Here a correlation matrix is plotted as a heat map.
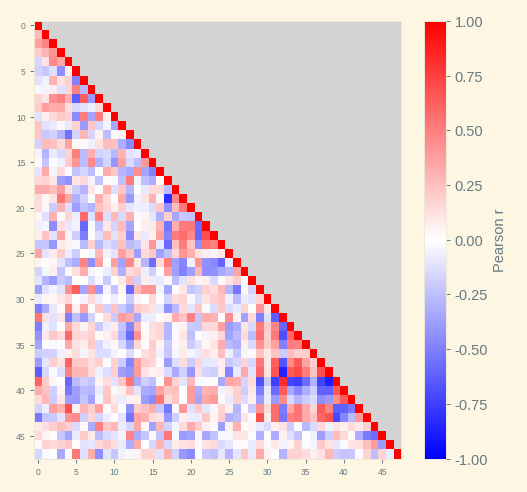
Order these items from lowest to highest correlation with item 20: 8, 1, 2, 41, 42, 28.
2, 42, 1, 28, 8, 41
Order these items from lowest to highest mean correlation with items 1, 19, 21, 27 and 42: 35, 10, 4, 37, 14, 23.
23, 14, 35, 10, 37, 4
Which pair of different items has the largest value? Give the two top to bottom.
32, 39
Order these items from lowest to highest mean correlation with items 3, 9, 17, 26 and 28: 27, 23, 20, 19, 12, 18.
19, 23, 18, 20, 27, 12
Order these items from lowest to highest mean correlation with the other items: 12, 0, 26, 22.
12, 26, 0, 22
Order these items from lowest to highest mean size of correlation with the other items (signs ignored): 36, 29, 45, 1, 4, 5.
36, 1, 45, 5, 4, 29
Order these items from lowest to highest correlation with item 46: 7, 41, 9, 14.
7, 14, 41, 9
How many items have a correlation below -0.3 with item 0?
8
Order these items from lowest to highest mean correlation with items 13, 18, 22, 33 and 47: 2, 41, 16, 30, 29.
2, 41, 30, 16, 29
